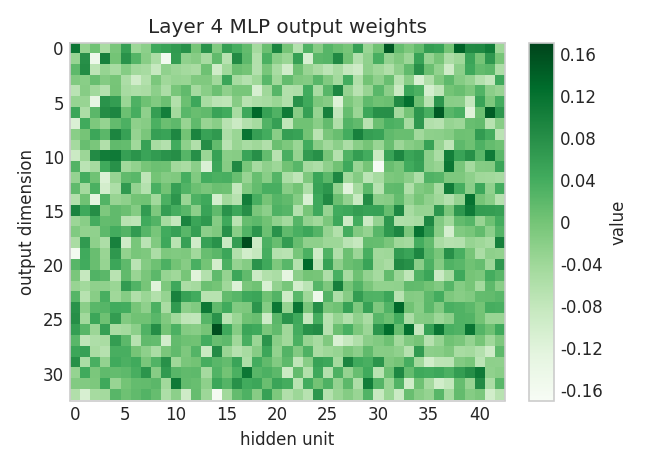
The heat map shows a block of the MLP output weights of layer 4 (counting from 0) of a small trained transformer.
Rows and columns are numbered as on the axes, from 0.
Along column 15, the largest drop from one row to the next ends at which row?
18
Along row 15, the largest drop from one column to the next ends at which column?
33
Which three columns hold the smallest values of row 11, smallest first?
30, 13, 1
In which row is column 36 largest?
6
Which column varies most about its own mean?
14
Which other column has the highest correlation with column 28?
2
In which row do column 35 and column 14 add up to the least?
32
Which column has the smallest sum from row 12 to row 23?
27
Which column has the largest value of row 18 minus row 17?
17
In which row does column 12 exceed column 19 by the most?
5
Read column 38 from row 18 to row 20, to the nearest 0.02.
-0.06 0.04 0.02
